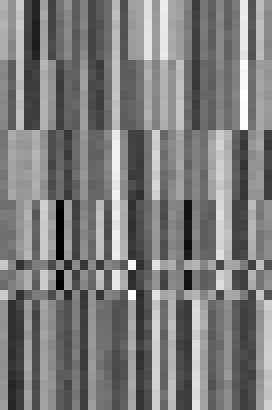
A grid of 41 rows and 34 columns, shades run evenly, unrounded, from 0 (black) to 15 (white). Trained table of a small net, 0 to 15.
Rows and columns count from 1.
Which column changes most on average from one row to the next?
17
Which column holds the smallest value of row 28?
8
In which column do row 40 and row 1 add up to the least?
5
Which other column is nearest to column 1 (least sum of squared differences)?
33
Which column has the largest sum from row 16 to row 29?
15
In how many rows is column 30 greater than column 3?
13
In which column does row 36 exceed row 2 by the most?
25
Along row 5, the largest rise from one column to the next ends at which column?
6
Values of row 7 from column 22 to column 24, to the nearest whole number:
8 11 6
